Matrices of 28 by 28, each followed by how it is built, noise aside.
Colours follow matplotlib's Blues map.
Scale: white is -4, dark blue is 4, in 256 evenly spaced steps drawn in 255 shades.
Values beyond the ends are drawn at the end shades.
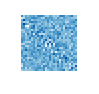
banded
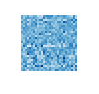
low rank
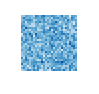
noise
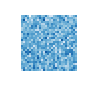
repeating columns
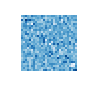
banded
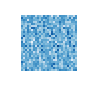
repeating columns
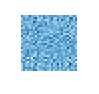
low rank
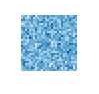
noise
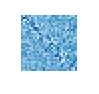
banded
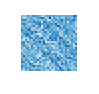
Toeplitz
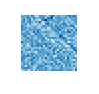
Toeplitz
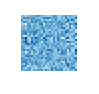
low rank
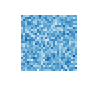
noise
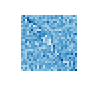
banded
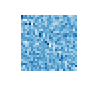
banded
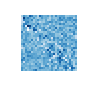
banded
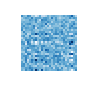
low rank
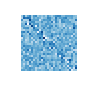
banded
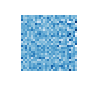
low rank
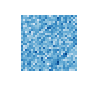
Hankel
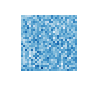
noise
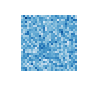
noise
